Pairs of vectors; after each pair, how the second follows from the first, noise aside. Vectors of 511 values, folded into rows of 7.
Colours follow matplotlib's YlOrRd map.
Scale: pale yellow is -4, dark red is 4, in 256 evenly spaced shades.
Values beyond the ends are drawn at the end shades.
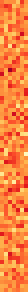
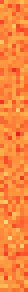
wrapped around, shrunk.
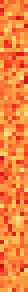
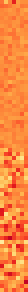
reversed, partly zeroed.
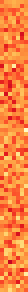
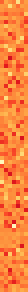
reversed, partly zeroed.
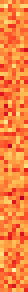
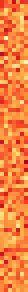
wrapped around.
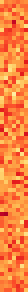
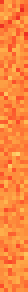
wrapped around, negated, shrunk.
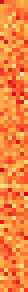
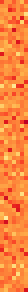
reversed, partly zeroed.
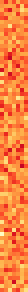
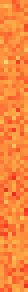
wrapped around, shrunk.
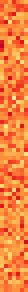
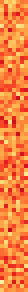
wrapped around.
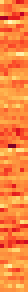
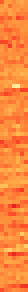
wrapped around, negated, shrunk.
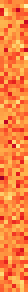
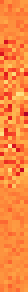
reversed, partly zeroed.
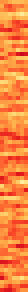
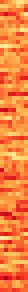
reversed, negated.
